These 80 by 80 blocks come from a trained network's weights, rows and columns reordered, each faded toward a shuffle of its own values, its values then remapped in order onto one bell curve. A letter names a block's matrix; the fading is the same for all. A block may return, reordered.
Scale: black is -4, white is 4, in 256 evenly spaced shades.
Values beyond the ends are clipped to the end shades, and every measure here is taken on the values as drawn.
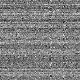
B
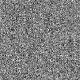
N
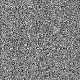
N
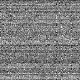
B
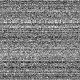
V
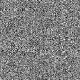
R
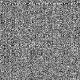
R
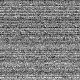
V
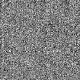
N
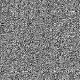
N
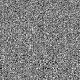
N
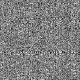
R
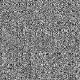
R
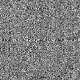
R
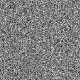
N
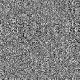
N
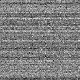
V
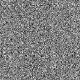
N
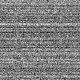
V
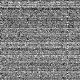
B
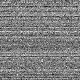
V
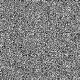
N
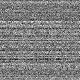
V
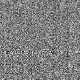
R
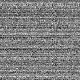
V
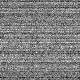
V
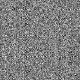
R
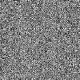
R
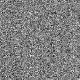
N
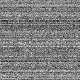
V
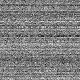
V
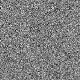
N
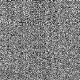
R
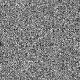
N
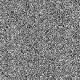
N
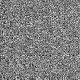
N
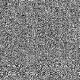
R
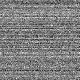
V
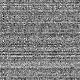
B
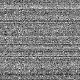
B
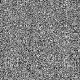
N
